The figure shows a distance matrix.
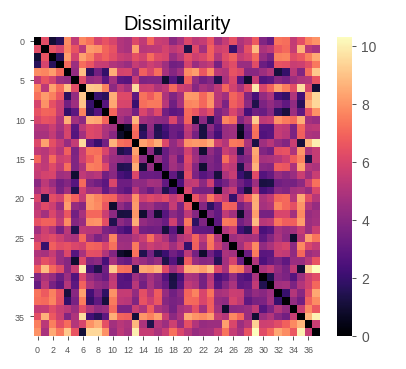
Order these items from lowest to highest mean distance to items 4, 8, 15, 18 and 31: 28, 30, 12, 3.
30, 28, 12, 3
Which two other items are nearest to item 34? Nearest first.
25, 30
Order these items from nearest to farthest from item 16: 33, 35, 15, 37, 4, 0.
15, 37, 0, 33, 4, 35
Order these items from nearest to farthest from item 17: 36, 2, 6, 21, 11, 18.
11, 18, 21, 36, 6, 2
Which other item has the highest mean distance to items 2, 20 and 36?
29
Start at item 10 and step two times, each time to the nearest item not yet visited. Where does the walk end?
23
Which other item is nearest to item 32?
4
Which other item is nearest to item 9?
33
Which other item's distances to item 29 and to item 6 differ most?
37
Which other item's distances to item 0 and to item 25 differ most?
2
